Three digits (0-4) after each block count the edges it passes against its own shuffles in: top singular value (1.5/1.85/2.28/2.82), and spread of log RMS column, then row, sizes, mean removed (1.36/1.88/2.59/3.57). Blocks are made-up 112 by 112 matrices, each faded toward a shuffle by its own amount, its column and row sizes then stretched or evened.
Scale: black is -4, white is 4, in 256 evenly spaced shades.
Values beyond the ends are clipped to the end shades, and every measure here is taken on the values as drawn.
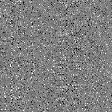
2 2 0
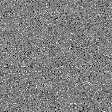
1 0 2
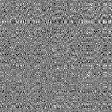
4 1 3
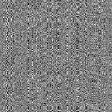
4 4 0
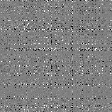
1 3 4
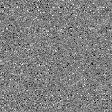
2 0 2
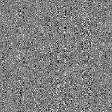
2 3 1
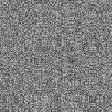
3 0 1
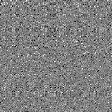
3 1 2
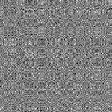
4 0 2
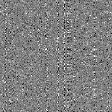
3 3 1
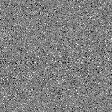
2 0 1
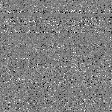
0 1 3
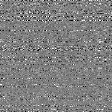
3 1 4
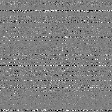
3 1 4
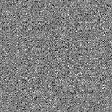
3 1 1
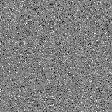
2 0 0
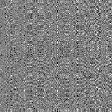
4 3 0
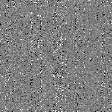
1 3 1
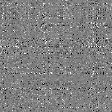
2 2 3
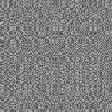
4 0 1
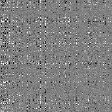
3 4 3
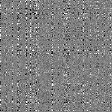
2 4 3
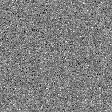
1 0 0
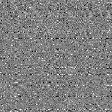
3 0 3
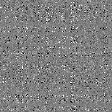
0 3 3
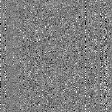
2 4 1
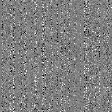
1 4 0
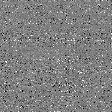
1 1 3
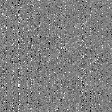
1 3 0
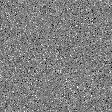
1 0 0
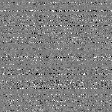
0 2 4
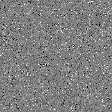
0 1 1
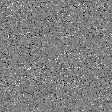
0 0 2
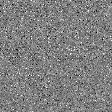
0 0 2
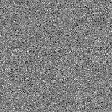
2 0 1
